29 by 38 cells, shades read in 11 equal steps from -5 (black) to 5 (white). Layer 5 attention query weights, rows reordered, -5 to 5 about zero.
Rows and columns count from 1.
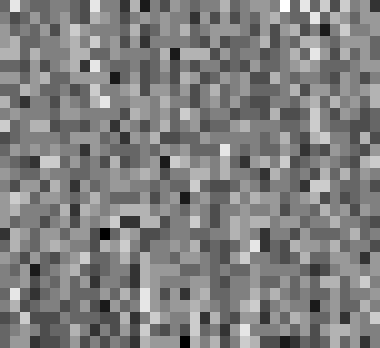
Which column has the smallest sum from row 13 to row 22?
22
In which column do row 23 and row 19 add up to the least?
14
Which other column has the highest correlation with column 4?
32
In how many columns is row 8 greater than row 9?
16
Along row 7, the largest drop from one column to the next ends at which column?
12
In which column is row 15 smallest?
27
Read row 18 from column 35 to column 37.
1 -2 1
